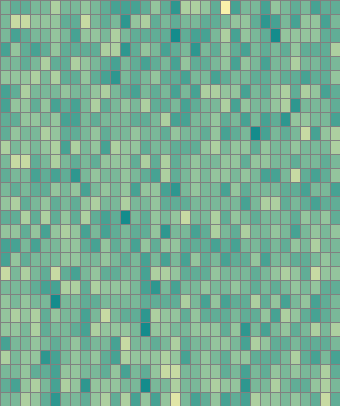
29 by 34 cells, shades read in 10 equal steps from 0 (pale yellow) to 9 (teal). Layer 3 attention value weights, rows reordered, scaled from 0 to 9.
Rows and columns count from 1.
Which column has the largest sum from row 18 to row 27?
15
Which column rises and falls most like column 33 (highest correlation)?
18
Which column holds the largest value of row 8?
30
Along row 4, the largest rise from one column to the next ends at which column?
13
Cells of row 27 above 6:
3
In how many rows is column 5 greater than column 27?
10
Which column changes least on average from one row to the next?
33
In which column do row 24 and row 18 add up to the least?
32
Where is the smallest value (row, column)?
1, 23
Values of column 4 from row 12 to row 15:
6 7 6 5
